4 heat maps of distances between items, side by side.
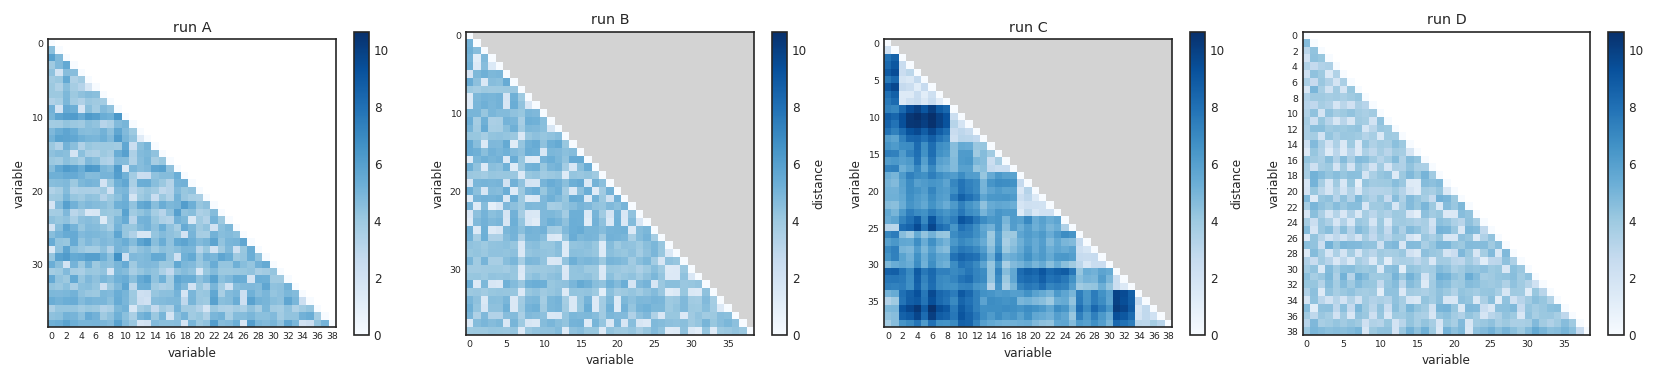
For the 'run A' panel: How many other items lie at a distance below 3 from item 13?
6
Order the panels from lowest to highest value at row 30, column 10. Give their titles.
run D, run B, run A, run C
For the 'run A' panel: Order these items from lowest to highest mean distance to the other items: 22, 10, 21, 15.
21, 15, 22, 10
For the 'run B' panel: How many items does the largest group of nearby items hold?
10
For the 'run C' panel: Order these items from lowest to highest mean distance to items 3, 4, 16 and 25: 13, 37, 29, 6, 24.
6, 29, 24, 13, 37
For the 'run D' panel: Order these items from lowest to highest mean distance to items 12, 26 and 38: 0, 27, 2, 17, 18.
18, 0, 17, 2, 27
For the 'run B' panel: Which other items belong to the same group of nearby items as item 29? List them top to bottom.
11, 12, 26, 36
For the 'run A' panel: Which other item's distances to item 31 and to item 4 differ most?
9
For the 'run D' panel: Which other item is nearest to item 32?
16
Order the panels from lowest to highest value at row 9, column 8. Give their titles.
run B, run D, run A, run C
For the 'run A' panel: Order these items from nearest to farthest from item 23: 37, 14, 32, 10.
14, 32, 37, 10
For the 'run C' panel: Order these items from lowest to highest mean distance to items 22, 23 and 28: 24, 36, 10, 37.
24, 37, 36, 10
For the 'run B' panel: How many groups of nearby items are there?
6
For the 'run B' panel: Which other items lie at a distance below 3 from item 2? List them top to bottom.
6, 14, 17, 20, 34, 35
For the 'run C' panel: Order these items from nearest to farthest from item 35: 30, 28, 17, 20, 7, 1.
1, 20, 30, 17, 28, 7
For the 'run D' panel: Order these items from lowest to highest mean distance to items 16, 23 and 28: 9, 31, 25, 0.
0, 9, 31, 25
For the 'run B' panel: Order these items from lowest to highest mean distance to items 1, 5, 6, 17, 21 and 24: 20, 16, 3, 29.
16, 20, 3, 29
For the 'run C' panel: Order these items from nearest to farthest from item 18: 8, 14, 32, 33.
14, 8, 33, 32
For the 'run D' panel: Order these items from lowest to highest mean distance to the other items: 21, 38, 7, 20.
20, 7, 21, 38
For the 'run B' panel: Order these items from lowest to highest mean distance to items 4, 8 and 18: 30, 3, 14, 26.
30, 3, 26, 14
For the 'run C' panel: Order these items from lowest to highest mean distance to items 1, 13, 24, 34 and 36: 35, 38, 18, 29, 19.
35, 38, 18, 19, 29
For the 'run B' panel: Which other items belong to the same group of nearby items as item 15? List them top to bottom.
10
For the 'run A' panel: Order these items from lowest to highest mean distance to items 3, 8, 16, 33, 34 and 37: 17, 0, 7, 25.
7, 0, 25, 17
